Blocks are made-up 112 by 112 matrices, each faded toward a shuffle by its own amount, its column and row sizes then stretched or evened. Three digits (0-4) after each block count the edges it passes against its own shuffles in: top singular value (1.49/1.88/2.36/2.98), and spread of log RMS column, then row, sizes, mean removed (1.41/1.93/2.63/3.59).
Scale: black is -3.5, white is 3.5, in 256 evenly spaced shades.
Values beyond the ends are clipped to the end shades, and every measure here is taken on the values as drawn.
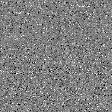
1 0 2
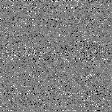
0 1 3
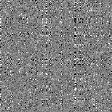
3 3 2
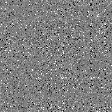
1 2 2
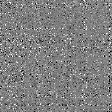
0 3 3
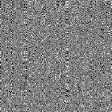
3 3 1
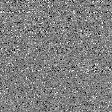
0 0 3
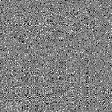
3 1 2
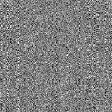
3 3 0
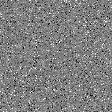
1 1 0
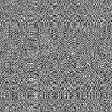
4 0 3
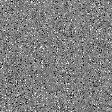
0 2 0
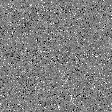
0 0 1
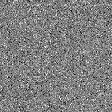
2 0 0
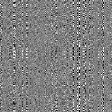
4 4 2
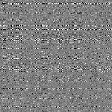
4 2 4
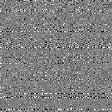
3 2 4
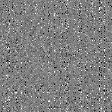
1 3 1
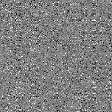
3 2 1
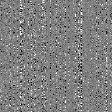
2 4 0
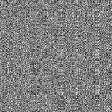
3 2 0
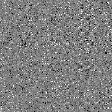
2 2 2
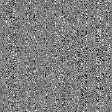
0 4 1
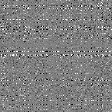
2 3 4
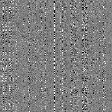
3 4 1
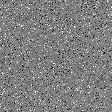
0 0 0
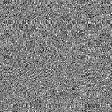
3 1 1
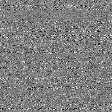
0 0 4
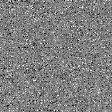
0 1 2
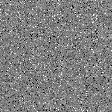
1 1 0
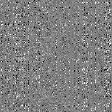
2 4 2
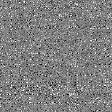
1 2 3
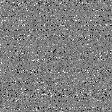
0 0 3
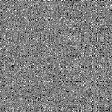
3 2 2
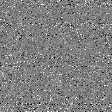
0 0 3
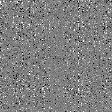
1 3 1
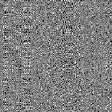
3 3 1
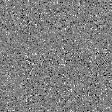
0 1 2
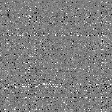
1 2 3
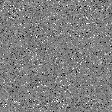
0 0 2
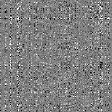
2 4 2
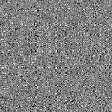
3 1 2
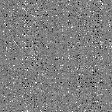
0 3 2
